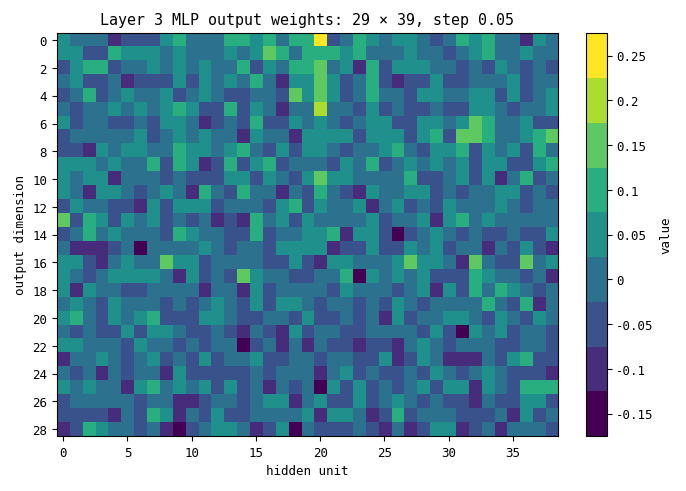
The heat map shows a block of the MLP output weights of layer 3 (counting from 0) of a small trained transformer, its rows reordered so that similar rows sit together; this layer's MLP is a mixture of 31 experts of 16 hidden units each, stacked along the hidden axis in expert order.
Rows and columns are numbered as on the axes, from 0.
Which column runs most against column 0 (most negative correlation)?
29
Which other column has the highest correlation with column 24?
20
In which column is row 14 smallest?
26
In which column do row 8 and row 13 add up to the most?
31
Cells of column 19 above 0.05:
3
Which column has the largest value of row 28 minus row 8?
2
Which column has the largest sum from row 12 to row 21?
32
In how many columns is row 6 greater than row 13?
13
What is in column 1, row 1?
0.05
